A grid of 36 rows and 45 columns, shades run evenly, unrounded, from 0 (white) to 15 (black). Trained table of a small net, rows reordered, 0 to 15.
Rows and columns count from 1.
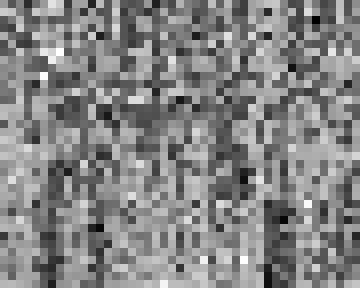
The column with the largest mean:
36
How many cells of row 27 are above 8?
16
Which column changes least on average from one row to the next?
4
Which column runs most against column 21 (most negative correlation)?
34
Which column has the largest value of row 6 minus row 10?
37
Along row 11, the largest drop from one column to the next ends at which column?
6
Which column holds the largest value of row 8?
31
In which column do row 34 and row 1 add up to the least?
15
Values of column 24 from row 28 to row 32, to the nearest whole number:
2 6 5 5 6
